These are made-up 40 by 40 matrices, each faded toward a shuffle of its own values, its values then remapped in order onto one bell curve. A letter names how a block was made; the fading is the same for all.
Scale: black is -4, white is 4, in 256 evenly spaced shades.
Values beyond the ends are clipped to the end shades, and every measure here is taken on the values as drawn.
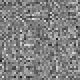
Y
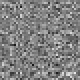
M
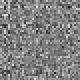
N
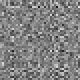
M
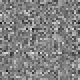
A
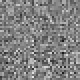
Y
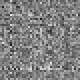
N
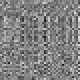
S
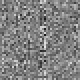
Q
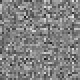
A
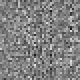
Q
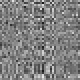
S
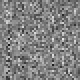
Q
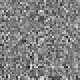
Y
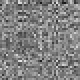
M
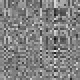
S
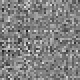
A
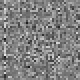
A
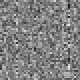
Q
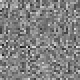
Y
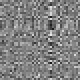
S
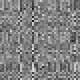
S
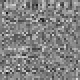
Y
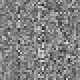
Q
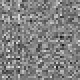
N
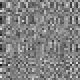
S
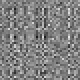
S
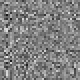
N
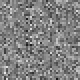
Q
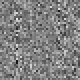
Q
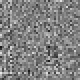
A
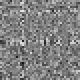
N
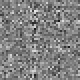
A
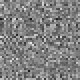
Y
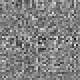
Y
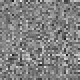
N
